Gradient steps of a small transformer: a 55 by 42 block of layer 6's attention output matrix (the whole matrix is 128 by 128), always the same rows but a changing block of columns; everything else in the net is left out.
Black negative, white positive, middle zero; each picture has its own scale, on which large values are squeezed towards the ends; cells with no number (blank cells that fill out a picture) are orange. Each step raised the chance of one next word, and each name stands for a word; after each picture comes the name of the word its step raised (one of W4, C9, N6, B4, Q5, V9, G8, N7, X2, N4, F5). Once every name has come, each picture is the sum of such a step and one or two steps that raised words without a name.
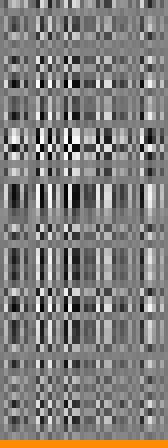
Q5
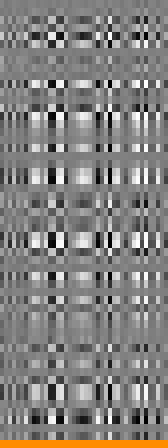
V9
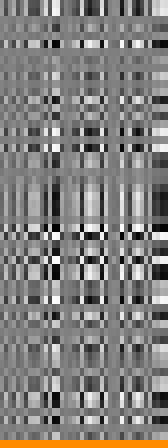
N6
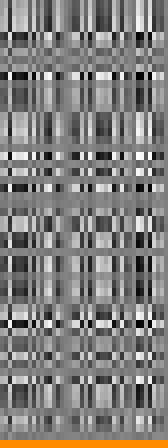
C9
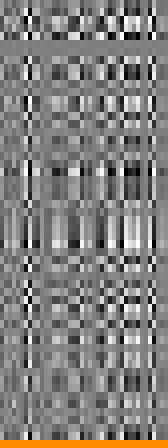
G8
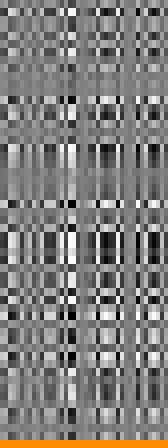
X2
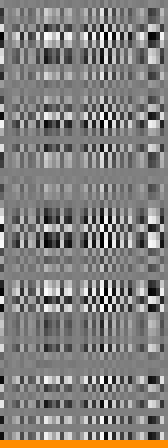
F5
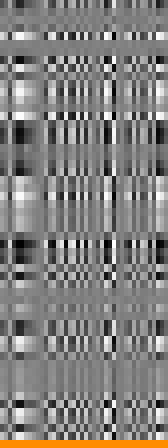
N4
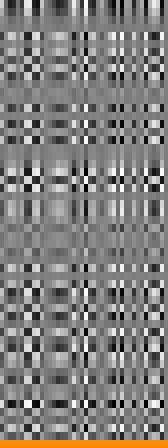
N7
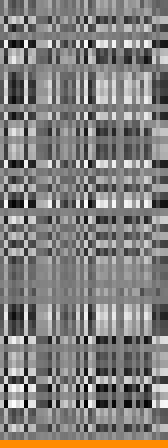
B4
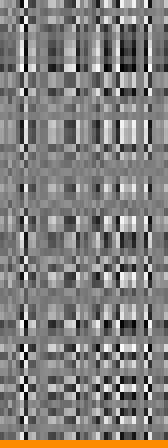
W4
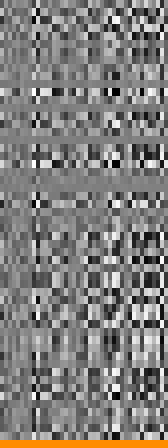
X2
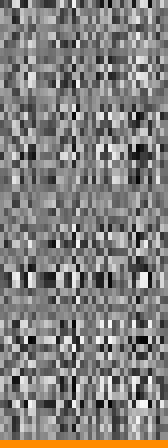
V9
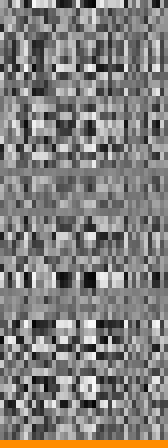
W4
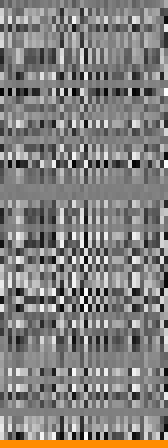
F5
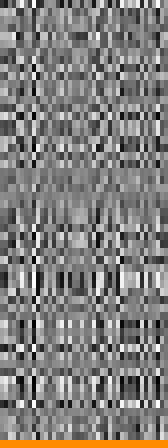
F5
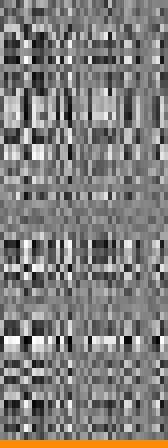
N4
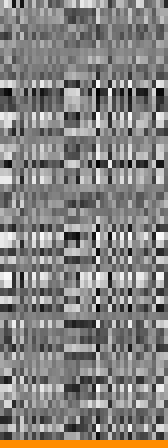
V9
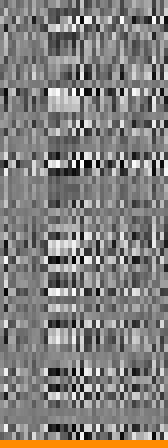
G8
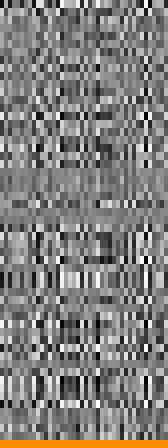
X2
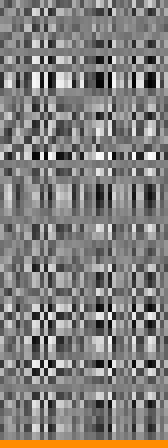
Q5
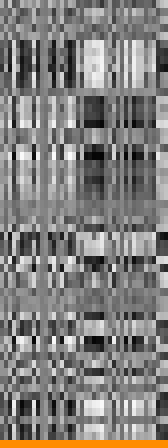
W4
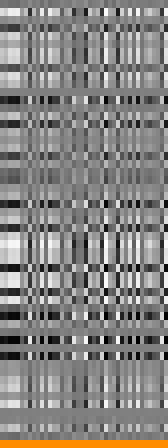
X2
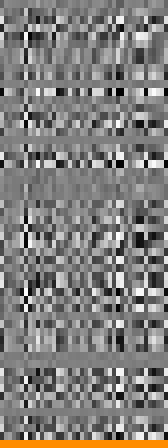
F5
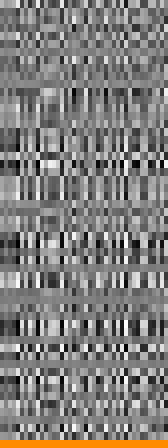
N4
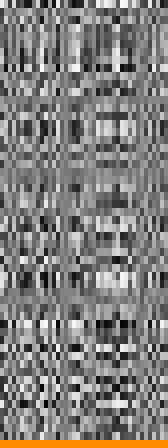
W4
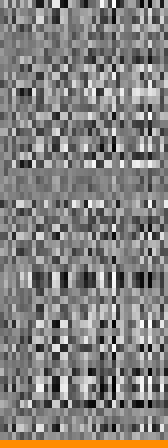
B4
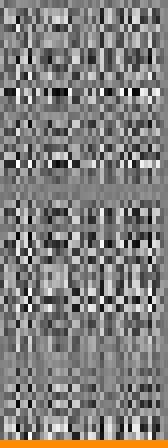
F5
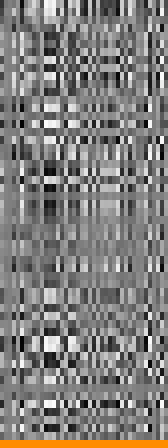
N7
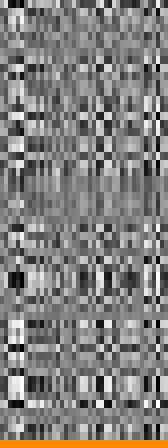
G8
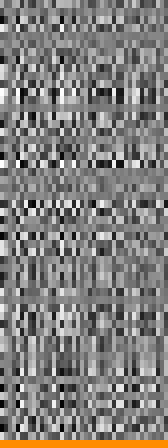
B4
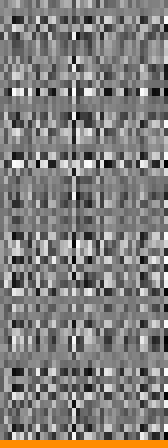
N4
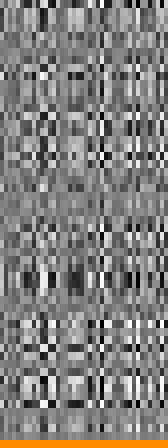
C9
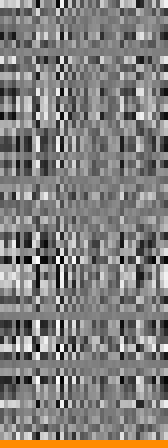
N4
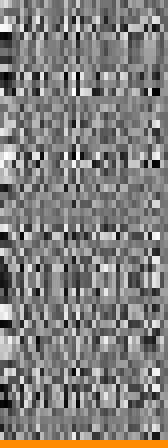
C9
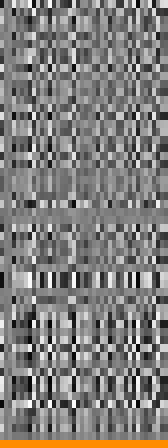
X2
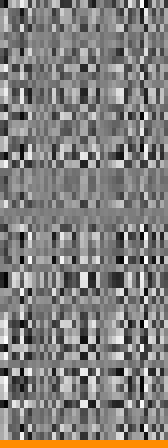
X2
